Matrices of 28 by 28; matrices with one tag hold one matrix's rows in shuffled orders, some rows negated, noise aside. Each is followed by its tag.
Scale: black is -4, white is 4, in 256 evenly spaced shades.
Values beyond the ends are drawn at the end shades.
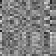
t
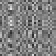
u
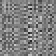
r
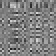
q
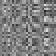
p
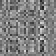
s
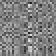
r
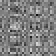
q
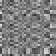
t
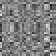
t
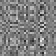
s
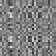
u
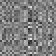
r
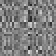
r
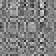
s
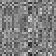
r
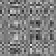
q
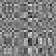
r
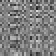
q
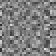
t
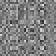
s
